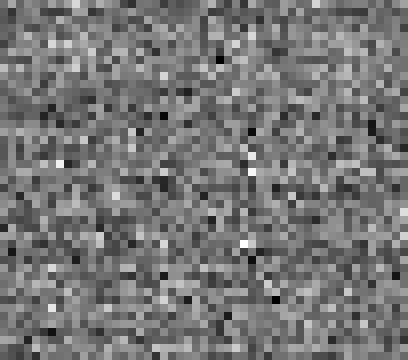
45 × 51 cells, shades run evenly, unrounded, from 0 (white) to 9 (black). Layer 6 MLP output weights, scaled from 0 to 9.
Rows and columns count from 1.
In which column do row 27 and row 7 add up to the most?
20
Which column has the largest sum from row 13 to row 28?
18
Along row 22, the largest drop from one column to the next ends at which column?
32
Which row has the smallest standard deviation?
11
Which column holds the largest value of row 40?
29
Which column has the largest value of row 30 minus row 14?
25
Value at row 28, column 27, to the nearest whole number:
8
